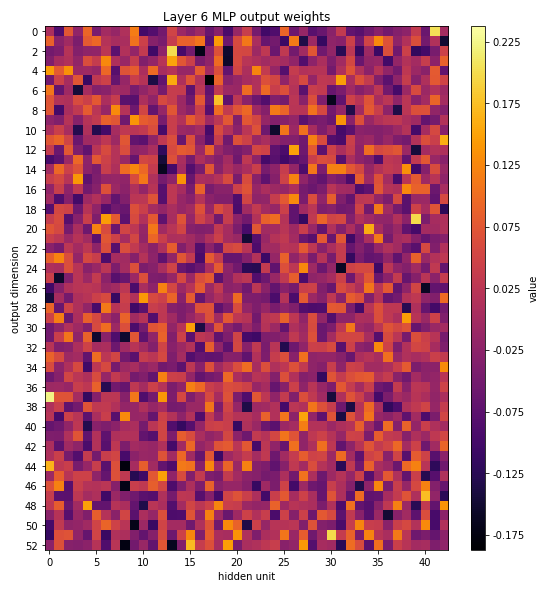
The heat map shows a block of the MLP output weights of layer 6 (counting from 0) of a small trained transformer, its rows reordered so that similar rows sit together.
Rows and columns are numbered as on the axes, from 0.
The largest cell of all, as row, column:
37, 0
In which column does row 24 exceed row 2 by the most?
33
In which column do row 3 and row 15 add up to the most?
14
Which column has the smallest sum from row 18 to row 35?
21
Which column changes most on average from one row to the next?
31
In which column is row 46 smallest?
8
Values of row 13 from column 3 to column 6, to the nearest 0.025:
0.1 -0.025 0.075 0.05
